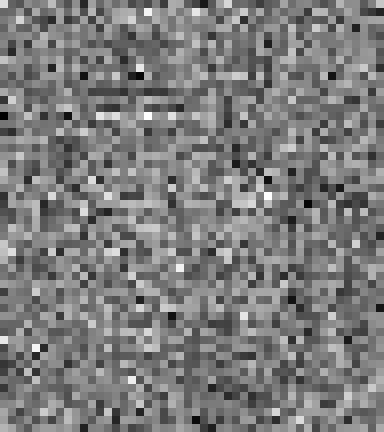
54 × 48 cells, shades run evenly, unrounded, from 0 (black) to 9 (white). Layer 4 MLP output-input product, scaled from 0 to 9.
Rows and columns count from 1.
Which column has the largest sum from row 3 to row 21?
37
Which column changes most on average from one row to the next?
19
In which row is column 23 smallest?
14
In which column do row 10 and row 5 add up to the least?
17
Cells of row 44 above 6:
6
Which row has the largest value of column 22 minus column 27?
32
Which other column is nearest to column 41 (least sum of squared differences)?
10
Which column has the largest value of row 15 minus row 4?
13
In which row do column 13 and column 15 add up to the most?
15
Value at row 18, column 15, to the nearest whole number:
6
